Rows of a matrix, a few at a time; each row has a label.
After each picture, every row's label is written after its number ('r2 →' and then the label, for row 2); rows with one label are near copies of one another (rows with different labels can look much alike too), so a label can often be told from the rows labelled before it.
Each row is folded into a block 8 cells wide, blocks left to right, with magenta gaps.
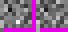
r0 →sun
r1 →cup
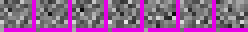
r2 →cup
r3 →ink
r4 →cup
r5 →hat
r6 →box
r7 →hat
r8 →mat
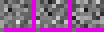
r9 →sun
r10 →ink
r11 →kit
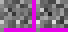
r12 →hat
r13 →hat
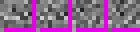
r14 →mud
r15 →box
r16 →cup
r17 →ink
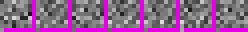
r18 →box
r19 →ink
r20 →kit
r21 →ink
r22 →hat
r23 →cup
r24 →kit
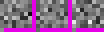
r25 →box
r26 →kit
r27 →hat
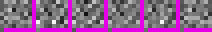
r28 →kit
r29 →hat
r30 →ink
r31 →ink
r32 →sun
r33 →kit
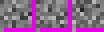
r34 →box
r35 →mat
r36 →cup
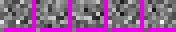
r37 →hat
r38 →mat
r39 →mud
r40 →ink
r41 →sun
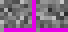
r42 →cup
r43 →mud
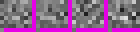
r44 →mat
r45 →mud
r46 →ink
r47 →mud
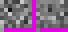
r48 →cup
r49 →mud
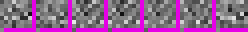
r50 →box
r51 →mat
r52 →ink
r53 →ink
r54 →ink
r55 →hat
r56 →mud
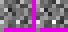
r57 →hat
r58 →hat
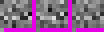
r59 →box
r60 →mud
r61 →box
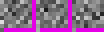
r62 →ink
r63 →cup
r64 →box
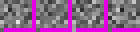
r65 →sun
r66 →ink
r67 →cup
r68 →kit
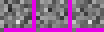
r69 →sun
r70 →kit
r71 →hat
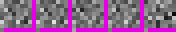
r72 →hat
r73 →hat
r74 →cup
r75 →sun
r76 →box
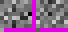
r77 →box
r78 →ink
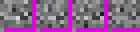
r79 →mud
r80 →mat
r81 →box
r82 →kit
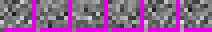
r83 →ink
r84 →box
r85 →mud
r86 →mat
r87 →cup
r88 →cup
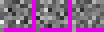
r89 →hat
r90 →kit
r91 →cup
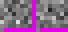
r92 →hat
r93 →mud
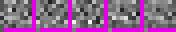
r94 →kit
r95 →ink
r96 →hat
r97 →mud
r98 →mud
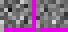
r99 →cup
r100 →sun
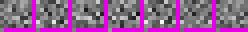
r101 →mat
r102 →hat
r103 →mud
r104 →box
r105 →hat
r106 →ink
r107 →mat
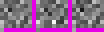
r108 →cup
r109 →hat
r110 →cup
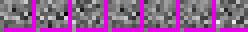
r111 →mud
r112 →box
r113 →cup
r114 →mud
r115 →mat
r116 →mat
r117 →hat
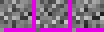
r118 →box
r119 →ink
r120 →box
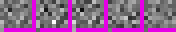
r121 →cup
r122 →sun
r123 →cup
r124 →mat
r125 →kit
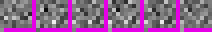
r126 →box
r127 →sun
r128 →hat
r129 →cup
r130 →hat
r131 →cup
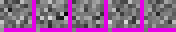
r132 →cup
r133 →box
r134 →mat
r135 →hat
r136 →ink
